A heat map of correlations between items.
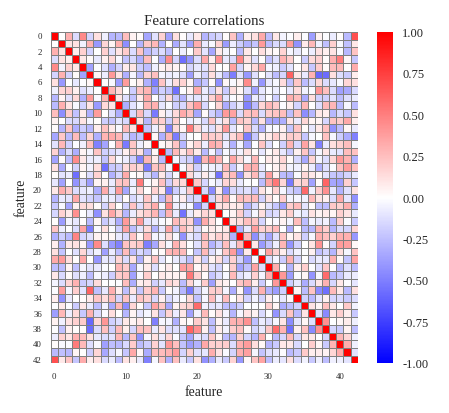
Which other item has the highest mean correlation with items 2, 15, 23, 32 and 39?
3
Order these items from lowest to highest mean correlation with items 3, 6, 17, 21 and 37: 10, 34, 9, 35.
9, 35, 34, 10
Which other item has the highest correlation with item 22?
16
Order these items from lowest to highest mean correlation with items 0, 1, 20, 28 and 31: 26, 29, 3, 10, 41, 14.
26, 41, 3, 10, 14, 29
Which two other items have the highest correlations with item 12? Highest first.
19, 24
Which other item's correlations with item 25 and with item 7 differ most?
28
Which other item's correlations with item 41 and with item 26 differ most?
13
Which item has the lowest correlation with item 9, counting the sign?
27
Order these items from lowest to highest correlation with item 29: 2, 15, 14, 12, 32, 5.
12, 32, 15, 5, 2, 14
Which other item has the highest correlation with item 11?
41
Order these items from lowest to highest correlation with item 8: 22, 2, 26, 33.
2, 26, 22, 33
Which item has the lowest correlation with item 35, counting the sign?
10
